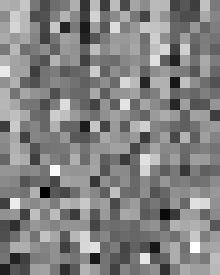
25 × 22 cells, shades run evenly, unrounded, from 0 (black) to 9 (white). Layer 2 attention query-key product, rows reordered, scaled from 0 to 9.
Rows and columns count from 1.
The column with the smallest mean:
18
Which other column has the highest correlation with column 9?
20
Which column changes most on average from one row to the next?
10
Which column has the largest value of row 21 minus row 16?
19
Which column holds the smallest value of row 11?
22
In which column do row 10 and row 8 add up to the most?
13
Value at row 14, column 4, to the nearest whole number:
3
